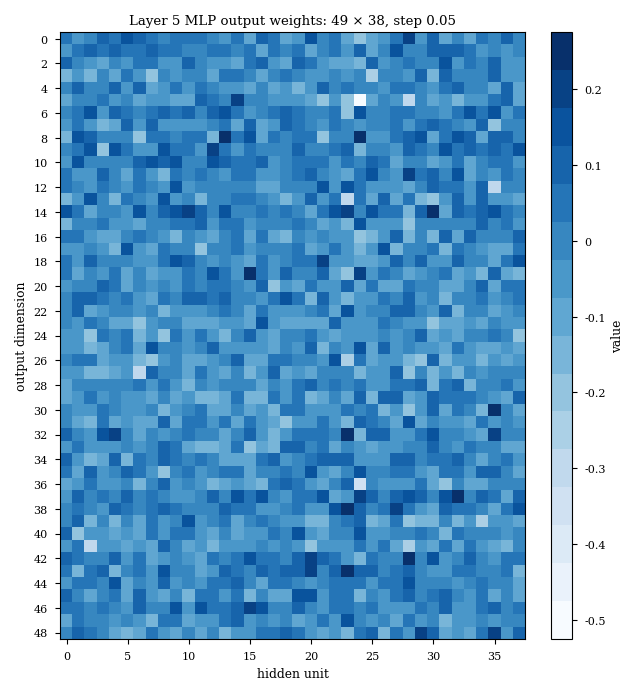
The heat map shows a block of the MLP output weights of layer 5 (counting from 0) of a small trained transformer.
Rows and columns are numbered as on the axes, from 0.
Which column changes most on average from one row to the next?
24
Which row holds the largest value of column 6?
14
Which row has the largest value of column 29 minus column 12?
8
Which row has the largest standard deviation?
5
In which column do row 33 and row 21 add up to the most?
18
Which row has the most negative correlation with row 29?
10
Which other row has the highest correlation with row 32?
30
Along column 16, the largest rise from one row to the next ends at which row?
37
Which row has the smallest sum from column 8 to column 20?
29
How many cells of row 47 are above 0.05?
2
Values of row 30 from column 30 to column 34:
0.1 -0.1 0.05 0 -0.15
